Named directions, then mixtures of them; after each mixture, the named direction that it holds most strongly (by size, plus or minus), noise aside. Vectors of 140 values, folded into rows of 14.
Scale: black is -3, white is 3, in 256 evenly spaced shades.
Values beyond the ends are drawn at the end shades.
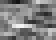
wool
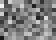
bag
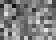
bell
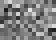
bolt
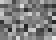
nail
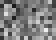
bell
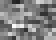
wool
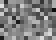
bag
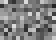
nail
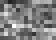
wool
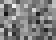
bell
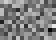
bolt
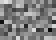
nail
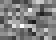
wool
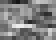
wool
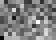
bag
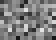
nail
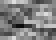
wool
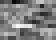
wool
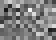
bolt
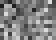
bell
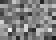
nail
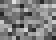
nail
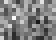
bell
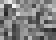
bell
